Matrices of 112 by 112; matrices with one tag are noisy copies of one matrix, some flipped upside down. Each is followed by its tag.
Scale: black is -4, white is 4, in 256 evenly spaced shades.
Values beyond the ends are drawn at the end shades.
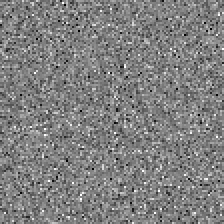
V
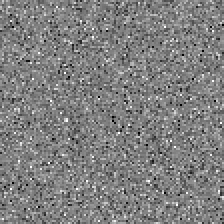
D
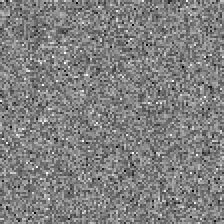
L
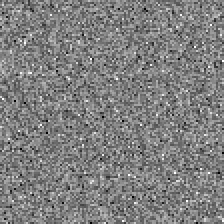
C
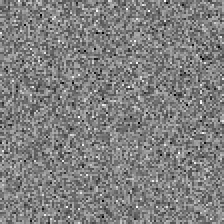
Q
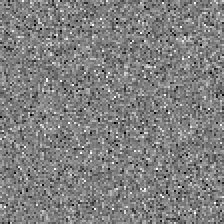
V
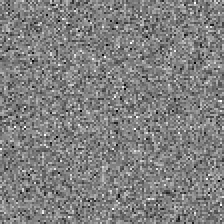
V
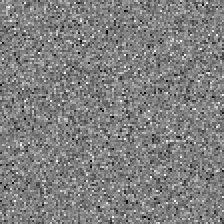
D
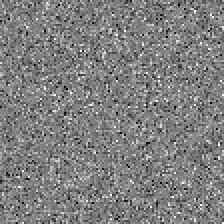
V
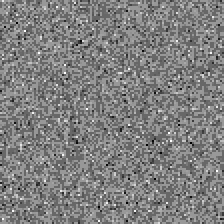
D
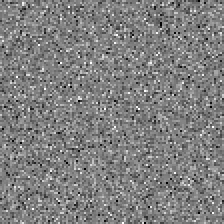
V
